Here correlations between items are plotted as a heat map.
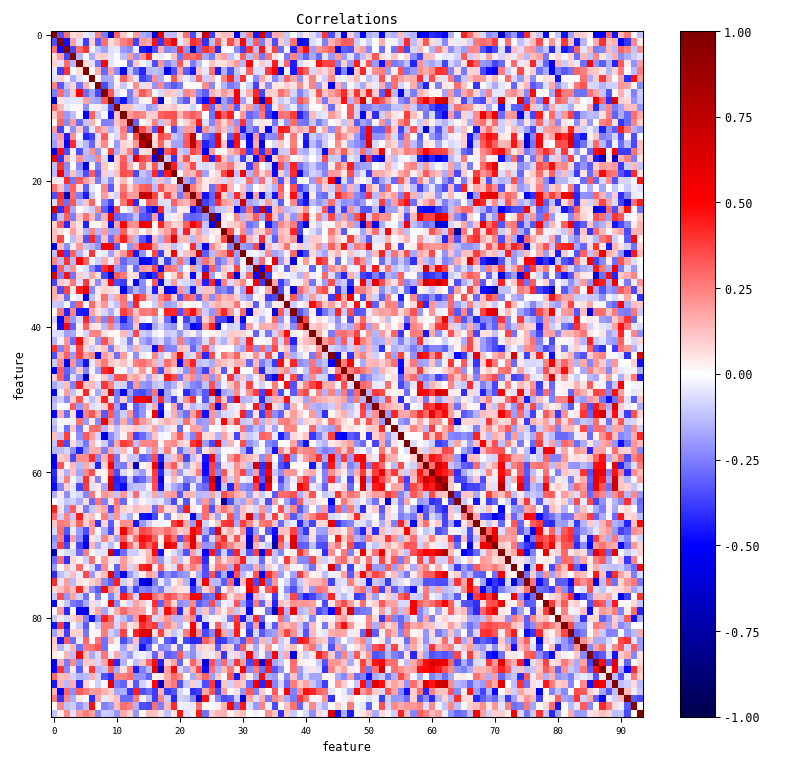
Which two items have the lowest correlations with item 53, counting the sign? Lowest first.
64, 75
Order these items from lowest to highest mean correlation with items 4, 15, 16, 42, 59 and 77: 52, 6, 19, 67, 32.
6, 52, 19, 67, 32
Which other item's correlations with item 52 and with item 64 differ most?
60
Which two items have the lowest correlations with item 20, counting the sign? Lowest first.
45, 79
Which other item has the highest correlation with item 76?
31
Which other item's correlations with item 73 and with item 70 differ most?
79
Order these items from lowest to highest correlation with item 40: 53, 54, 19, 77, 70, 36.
77, 70, 19, 36, 54, 53
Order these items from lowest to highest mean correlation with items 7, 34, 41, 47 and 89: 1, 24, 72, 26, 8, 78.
26, 24, 8, 1, 72, 78
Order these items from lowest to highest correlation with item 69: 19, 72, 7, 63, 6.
7, 6, 72, 19, 63
